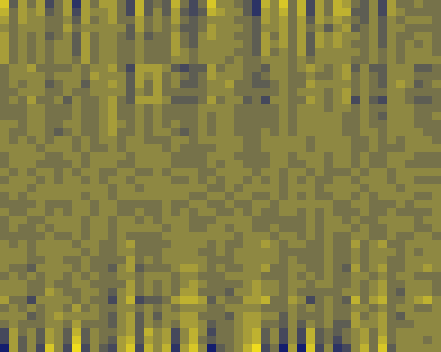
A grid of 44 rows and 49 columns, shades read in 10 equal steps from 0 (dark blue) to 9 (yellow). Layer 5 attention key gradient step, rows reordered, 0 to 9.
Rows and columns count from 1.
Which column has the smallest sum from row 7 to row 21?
43
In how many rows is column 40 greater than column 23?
11
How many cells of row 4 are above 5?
6
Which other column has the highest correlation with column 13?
16
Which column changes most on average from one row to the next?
30
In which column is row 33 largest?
15
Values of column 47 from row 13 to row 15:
3 4 4
